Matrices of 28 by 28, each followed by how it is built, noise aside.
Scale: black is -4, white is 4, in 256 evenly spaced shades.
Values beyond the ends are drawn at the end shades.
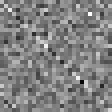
diagonal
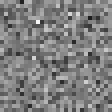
noise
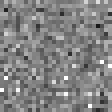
sparse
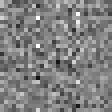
uneven columns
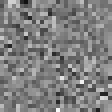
block diagonal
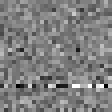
uneven rows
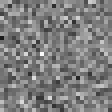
noise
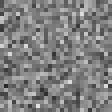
noise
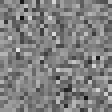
block diagonal
